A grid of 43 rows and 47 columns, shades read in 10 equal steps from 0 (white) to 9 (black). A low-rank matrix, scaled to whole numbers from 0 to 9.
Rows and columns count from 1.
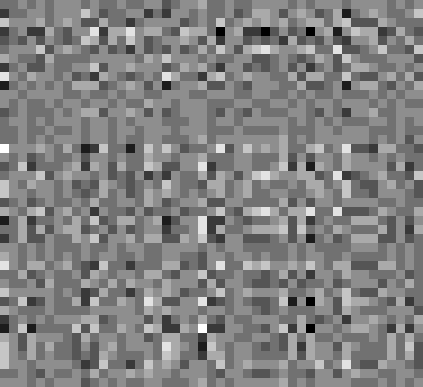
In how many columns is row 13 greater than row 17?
23
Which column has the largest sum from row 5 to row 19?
35
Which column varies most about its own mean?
1
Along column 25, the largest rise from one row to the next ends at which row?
4
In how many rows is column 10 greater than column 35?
15
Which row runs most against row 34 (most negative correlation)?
38
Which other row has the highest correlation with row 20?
6
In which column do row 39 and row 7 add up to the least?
19
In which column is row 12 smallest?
17
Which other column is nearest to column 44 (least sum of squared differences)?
20
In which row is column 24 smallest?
39
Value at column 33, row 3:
5
